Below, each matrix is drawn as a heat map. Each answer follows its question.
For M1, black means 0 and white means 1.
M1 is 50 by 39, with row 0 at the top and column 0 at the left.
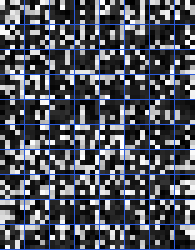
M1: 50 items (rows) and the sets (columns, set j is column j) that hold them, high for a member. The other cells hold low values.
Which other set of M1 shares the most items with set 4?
38
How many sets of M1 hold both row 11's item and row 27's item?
7
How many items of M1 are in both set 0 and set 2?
6
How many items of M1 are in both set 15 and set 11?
2
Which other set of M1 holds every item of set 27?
7
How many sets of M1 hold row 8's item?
7
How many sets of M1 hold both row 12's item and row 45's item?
5
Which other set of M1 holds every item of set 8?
20
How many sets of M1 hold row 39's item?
3
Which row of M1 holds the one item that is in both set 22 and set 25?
30
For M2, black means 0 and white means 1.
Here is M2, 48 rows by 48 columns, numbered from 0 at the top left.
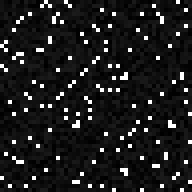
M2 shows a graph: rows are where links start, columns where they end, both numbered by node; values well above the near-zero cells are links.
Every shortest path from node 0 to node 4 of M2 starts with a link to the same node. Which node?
node 16
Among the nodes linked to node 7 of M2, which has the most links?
node 3
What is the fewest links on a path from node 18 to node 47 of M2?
2
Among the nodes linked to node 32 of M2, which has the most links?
node 12
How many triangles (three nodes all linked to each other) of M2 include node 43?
0
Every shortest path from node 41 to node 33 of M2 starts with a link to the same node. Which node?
node 38
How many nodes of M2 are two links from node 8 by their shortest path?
3
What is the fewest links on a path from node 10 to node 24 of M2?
2
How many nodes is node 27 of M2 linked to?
3
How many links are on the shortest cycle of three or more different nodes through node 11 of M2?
6
